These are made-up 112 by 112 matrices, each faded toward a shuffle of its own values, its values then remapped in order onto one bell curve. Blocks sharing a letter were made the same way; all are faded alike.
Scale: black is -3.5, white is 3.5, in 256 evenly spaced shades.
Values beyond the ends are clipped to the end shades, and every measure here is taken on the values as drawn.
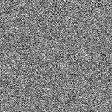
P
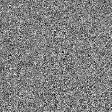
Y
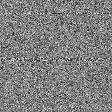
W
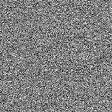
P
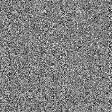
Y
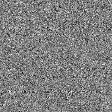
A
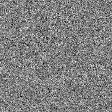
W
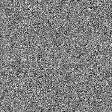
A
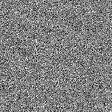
P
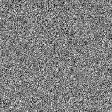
P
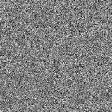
P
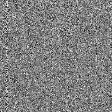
Y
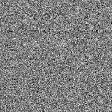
P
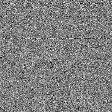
A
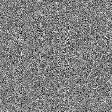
Y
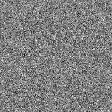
P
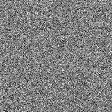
P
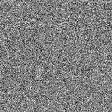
P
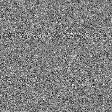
A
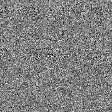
A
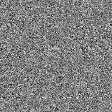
A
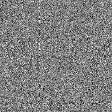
Y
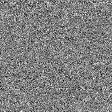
W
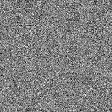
P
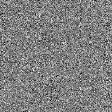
Y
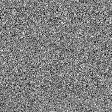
W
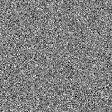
P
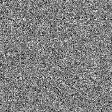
A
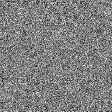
W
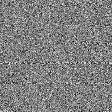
A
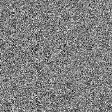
Y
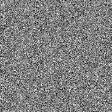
Y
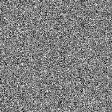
Y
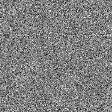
A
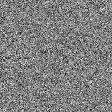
P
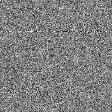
A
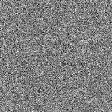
P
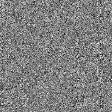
Y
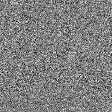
A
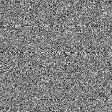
W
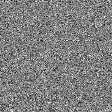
W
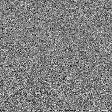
W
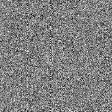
Y
